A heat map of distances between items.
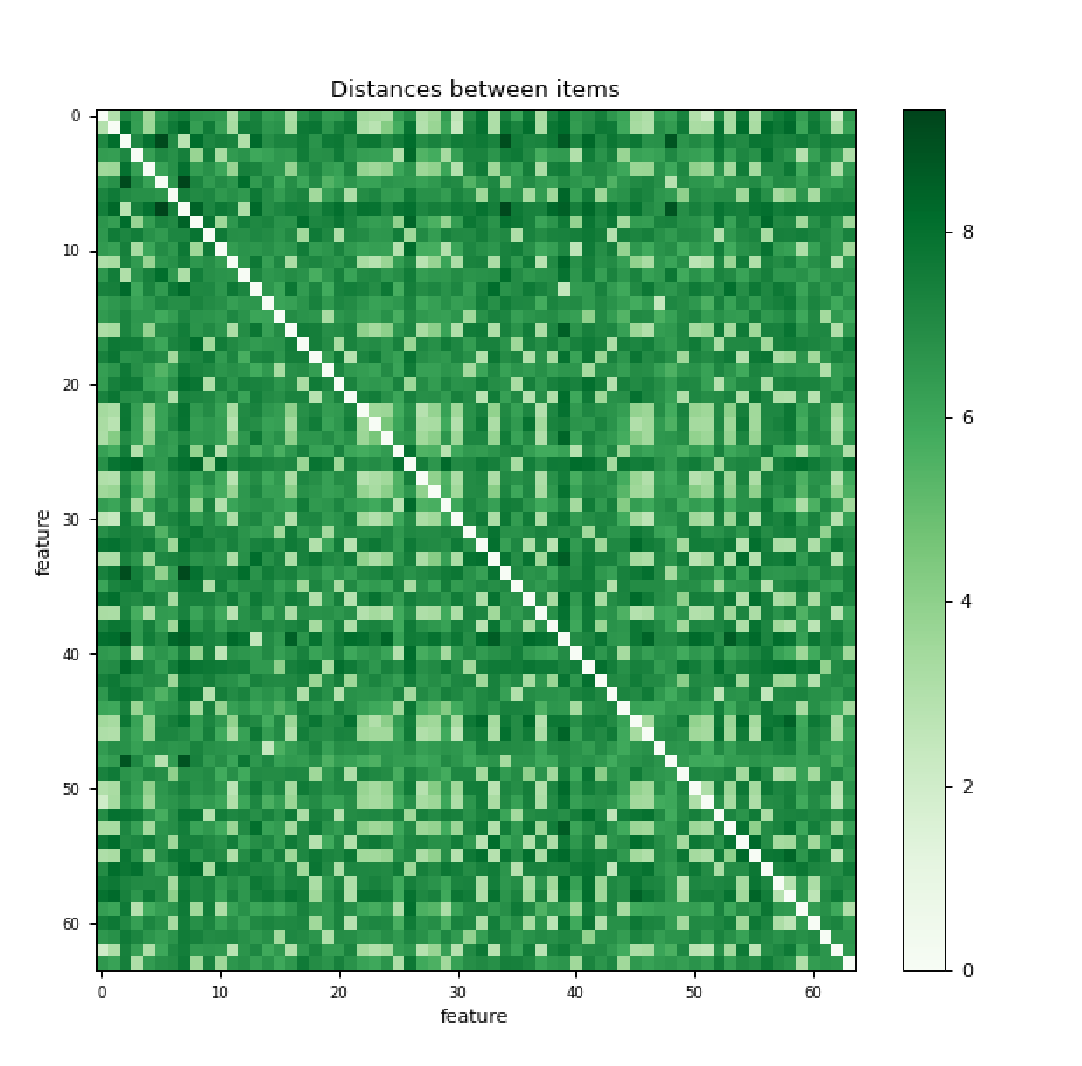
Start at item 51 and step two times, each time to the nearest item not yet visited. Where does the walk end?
62
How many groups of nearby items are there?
9
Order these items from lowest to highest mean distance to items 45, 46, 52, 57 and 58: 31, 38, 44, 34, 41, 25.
38, 25, 44, 34, 31, 41
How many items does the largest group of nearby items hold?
20
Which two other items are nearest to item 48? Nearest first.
5, 34
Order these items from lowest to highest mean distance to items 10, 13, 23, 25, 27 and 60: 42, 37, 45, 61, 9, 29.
29, 37, 45, 42, 61, 9
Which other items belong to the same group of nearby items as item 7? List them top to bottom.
2, 12
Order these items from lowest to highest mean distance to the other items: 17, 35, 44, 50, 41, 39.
50, 44, 35, 17, 41, 39
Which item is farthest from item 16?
39
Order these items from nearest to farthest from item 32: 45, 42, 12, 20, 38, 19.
38, 42, 19, 12, 20, 45
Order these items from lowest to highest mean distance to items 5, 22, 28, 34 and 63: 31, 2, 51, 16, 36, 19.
51, 16, 19, 31, 36, 2
